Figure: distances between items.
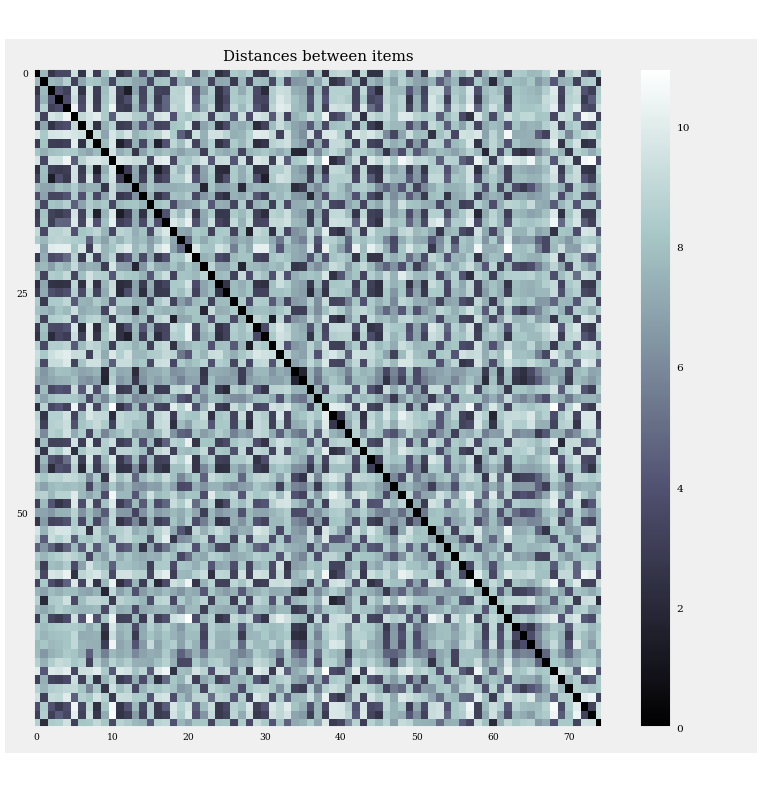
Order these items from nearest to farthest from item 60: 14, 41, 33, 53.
33, 53, 41, 14
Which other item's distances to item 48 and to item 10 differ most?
39
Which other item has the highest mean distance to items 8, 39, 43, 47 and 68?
48
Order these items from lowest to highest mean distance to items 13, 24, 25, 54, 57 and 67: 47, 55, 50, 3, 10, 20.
3, 47, 50, 55, 20, 10
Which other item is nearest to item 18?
28
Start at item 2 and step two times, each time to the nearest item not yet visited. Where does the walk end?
30
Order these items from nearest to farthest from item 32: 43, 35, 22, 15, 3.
35, 22, 15, 43, 3
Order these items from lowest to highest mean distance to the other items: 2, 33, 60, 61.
2, 61, 60, 33
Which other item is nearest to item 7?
52
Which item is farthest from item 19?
62
